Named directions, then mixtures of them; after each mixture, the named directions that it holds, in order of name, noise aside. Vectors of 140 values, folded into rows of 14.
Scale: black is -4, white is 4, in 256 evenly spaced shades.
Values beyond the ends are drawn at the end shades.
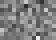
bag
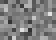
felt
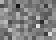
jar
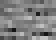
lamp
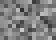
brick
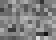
bag, lamp.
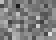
jar.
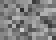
brick.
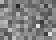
jar.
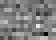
jar, lamp.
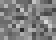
brick.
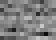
bag, lamp.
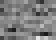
bag, lamp.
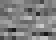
lamp.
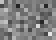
jar.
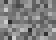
felt, jar.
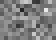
bag, brick.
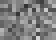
bag.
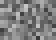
bag, jar.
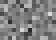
felt.
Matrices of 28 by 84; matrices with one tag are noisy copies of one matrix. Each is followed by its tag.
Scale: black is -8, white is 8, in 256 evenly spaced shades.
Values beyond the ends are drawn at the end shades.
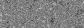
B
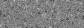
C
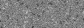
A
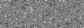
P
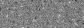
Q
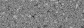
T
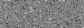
P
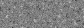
Q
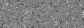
A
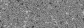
A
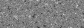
T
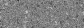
A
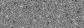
Q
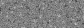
Q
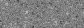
A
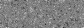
P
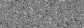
P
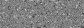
T
